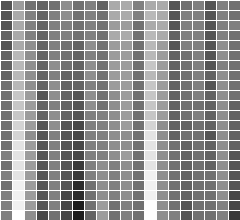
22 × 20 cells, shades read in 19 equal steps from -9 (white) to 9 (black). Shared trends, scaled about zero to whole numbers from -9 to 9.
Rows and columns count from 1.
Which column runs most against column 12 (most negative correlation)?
3
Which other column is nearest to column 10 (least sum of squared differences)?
11
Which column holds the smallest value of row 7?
13
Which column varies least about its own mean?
12
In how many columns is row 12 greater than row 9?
3
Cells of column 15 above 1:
14
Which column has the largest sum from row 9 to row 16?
7
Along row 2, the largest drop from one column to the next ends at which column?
2
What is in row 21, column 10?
1
